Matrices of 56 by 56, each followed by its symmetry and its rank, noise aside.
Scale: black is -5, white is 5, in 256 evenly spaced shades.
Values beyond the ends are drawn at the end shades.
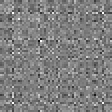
symmetric, rank four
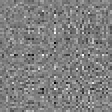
antisymmetric, rank four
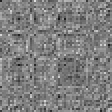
symmetric, rank five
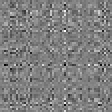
no symmetry, rank four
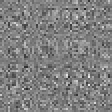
no symmetry, rank five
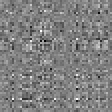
no symmetry, rank four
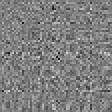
symmetric, rank five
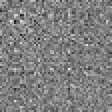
symmetric, rank six
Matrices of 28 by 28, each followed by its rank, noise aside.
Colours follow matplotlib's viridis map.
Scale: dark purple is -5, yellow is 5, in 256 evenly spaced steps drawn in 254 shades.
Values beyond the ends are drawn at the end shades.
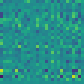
three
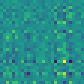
two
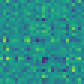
three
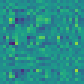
three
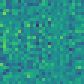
six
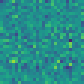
six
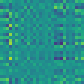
two
